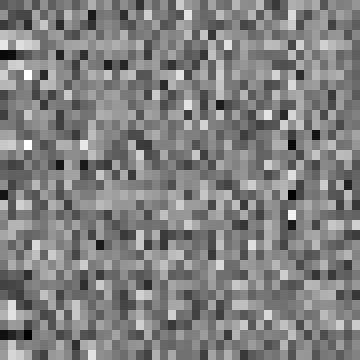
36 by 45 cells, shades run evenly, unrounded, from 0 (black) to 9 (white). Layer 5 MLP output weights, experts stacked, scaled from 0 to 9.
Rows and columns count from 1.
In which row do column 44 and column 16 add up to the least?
24
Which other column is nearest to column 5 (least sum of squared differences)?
32
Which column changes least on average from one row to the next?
15
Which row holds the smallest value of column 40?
14
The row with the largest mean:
5
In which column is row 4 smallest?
27
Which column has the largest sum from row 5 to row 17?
4
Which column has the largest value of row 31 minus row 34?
2
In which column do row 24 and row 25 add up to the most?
18
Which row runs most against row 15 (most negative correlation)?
34
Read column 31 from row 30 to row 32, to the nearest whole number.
5 7 3
